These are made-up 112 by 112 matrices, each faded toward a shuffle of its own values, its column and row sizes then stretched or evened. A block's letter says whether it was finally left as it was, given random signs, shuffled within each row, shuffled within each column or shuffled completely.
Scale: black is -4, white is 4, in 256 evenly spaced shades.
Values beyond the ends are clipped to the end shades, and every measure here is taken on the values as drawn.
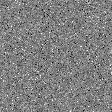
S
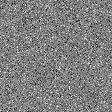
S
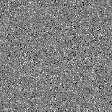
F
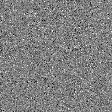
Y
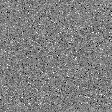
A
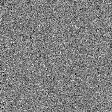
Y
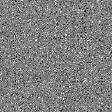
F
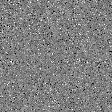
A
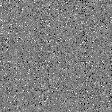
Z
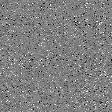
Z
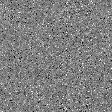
Y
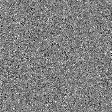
Y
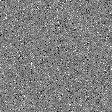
Y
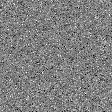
S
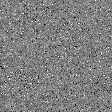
A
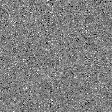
F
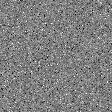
S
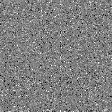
F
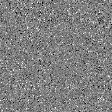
F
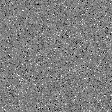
Y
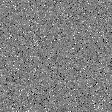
S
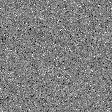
S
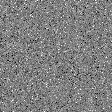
S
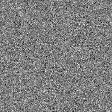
Z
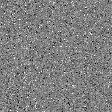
Y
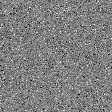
S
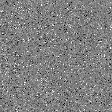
Z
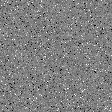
S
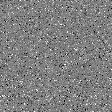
A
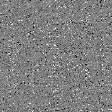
F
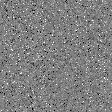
Y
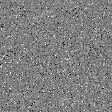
A
